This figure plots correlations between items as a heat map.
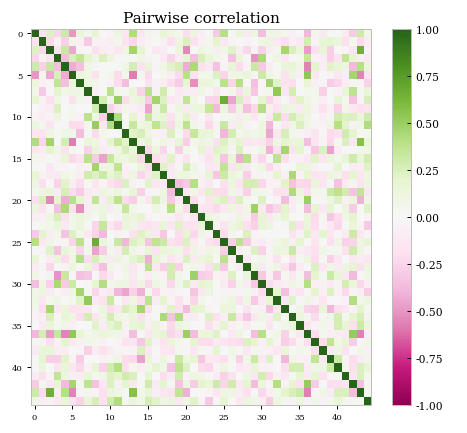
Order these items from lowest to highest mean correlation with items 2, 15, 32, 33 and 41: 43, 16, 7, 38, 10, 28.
16, 38, 28, 10, 7, 43
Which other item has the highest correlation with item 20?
36
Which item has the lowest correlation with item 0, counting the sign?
5
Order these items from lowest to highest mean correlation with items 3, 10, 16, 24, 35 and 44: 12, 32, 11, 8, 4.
4, 12, 32, 8, 11
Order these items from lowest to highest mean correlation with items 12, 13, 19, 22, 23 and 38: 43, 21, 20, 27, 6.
20, 6, 21, 27, 43
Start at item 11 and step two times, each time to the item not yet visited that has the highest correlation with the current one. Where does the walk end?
25
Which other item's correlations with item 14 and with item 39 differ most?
33
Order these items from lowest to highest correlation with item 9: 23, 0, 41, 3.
0, 41, 3, 23
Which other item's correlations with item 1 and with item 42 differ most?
7
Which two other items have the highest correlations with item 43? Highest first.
2, 13
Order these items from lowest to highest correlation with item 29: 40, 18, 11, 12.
11, 12, 40, 18
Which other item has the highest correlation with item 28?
15
